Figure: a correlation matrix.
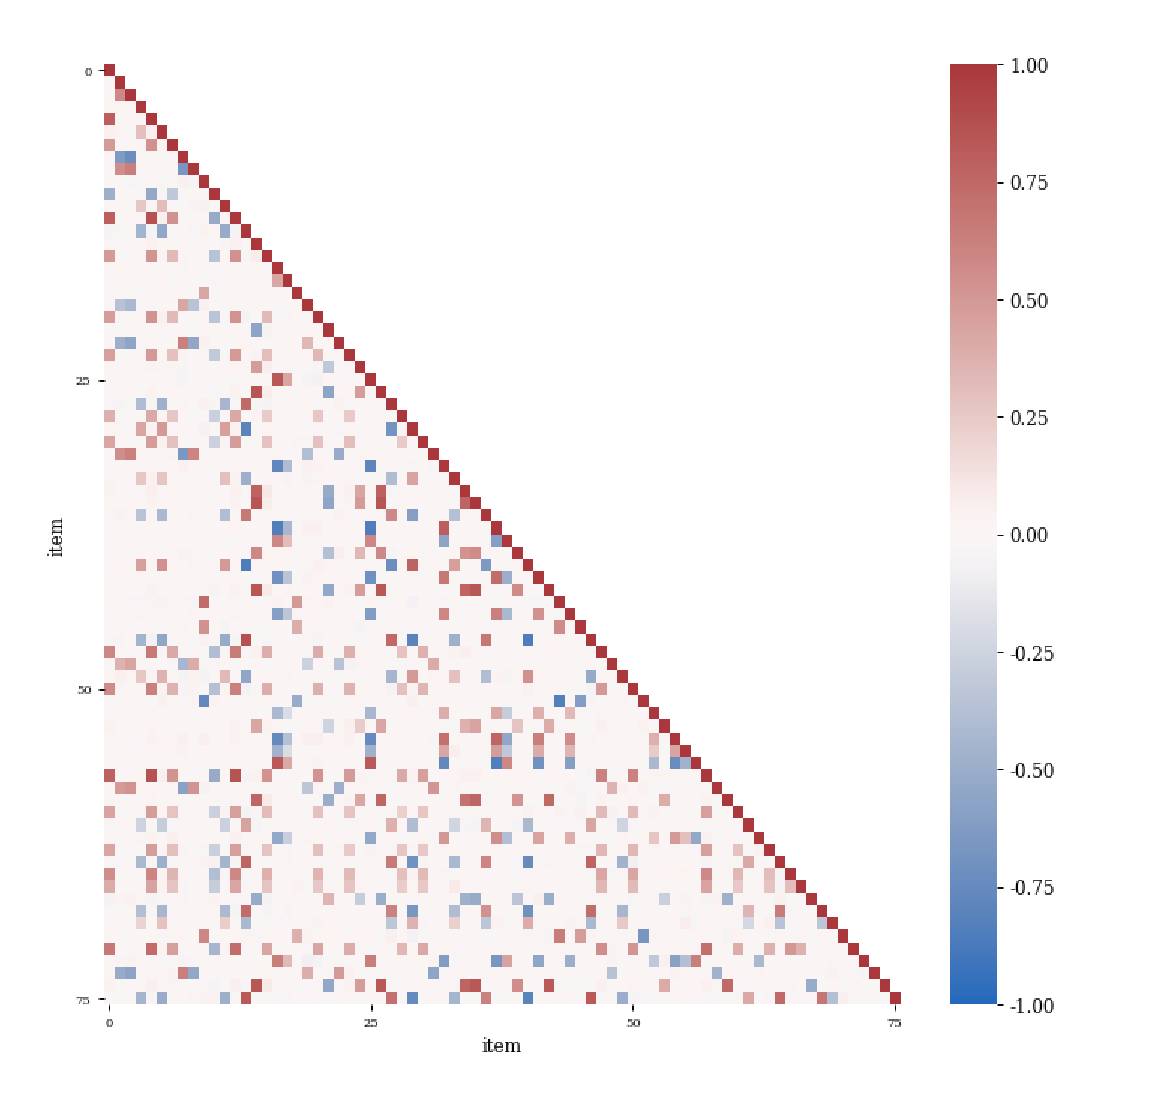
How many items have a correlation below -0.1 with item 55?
6
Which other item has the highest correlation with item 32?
37
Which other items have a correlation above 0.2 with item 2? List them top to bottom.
1, 8, 31, 48, 58
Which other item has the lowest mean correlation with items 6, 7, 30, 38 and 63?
10
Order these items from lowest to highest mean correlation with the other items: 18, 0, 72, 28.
72, 18, 28, 0
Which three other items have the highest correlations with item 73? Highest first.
7, 22, 19
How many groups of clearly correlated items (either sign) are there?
6
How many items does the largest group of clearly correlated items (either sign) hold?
18
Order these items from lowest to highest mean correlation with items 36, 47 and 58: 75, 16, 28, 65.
16, 28, 65, 75
